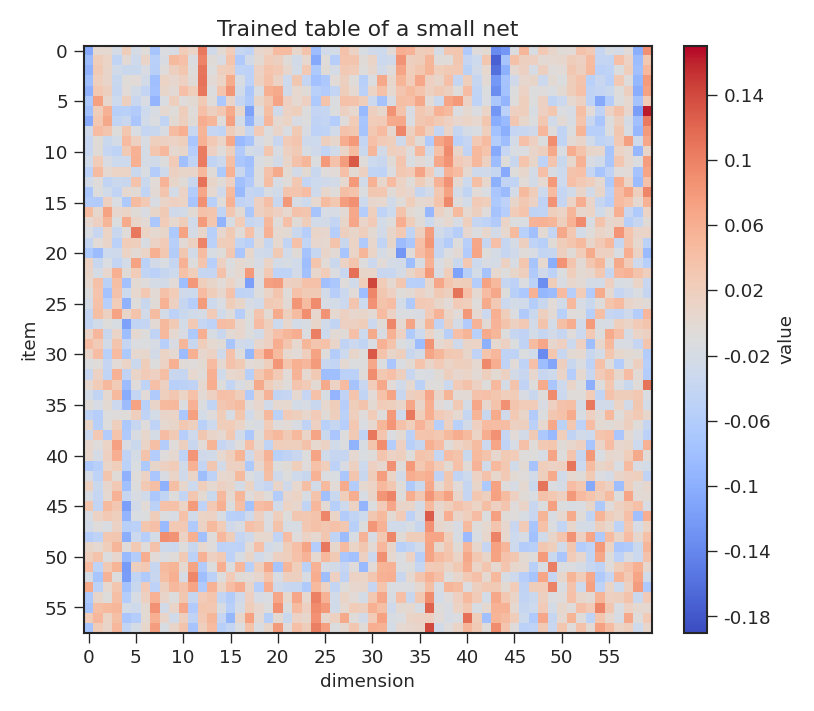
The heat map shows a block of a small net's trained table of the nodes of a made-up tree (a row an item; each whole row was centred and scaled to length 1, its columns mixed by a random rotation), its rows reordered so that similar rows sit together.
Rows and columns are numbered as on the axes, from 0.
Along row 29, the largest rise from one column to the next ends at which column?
36
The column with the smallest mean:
4
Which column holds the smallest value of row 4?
43
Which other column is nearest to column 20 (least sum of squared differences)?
1
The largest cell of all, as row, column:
6, 59
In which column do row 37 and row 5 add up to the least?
7
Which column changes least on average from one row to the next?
18
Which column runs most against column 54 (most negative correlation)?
15
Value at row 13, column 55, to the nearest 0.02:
-0.06
